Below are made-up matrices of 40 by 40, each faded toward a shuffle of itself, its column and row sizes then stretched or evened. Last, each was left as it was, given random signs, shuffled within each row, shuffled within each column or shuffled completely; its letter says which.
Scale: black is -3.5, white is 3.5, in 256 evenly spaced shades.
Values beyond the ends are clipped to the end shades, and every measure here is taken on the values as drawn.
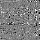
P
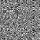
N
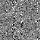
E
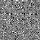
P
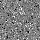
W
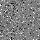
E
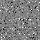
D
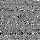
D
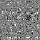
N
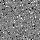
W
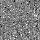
E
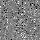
E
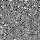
D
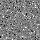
W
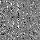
E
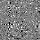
P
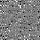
N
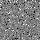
W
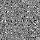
P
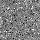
W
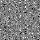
E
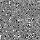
P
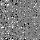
P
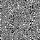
E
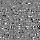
D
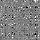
N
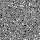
W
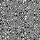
E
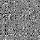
N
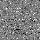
D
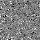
D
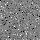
W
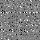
D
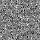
E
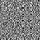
N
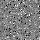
E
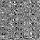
N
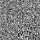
E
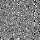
E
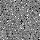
W
